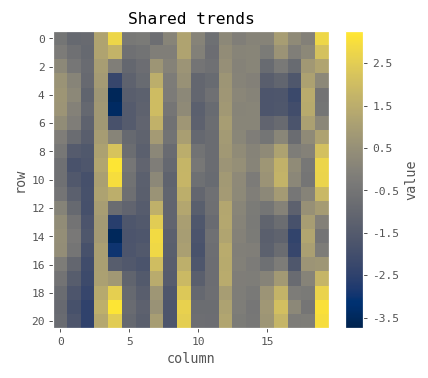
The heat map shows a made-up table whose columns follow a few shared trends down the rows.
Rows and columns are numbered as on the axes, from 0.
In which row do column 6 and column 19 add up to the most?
0
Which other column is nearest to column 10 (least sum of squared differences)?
5
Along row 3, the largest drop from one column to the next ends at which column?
4
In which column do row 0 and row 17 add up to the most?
19
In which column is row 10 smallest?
2
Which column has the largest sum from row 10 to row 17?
7
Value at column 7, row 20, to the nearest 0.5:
1
